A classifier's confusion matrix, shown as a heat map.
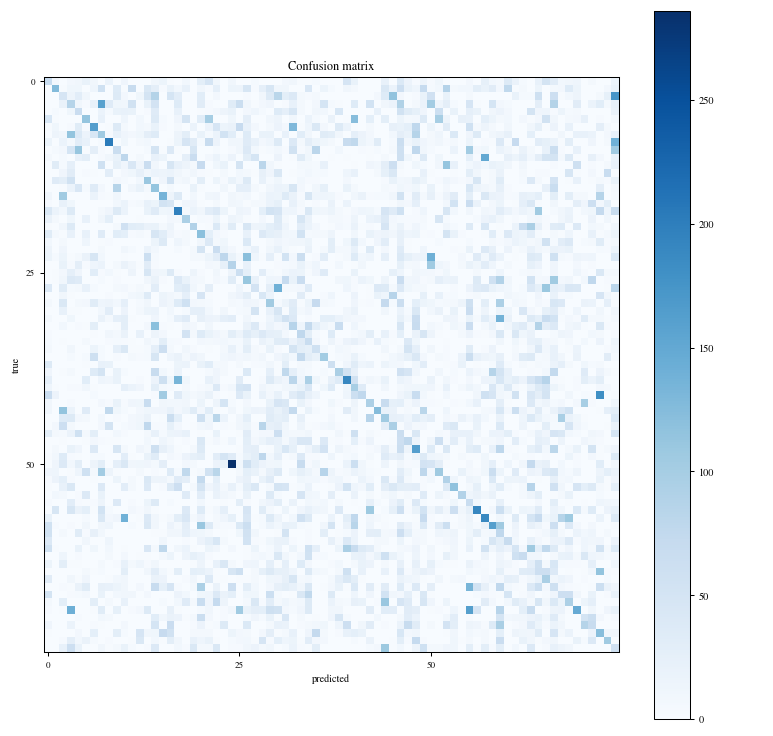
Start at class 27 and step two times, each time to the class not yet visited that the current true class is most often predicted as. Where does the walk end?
55
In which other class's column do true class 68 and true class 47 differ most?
44
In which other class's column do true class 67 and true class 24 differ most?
50
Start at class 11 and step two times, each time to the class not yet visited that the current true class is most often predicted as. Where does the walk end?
20
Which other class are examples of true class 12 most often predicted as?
73
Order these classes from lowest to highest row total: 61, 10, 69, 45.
45, 10, 61, 69
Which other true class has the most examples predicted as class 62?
19
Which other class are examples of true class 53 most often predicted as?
63
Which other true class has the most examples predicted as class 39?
61
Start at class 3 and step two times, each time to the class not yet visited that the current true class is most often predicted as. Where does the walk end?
48
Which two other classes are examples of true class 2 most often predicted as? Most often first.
74, 45
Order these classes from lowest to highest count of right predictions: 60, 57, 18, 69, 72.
60, 18, 72, 69, 57
